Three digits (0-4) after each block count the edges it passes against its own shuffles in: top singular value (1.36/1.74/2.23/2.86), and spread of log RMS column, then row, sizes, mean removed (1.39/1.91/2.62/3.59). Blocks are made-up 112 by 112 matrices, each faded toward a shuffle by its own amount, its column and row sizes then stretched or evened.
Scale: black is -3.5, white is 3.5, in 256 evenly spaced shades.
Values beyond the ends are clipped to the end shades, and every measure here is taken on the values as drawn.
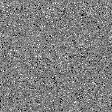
0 1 2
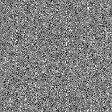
2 2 0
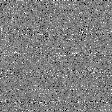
0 0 3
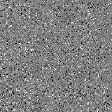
2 1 1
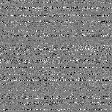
2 0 4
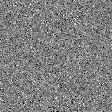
1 1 0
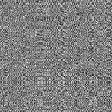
4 2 1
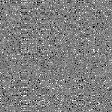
3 1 2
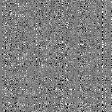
1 4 3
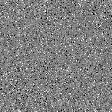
2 0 1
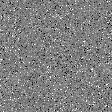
0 1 0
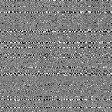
4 0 4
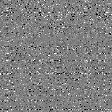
3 1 3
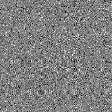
3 2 1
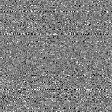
3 0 3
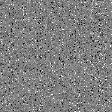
0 3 0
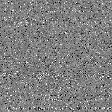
2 0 2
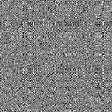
4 2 2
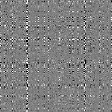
4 4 3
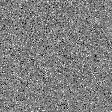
0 0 0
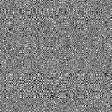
4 2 3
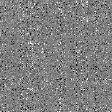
0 3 2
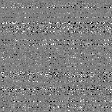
1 2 4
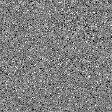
1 1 2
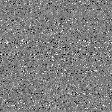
1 0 3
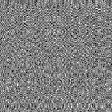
4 1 1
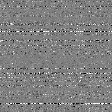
3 0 4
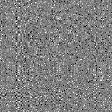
3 2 1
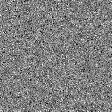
2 0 0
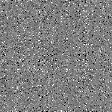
1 2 2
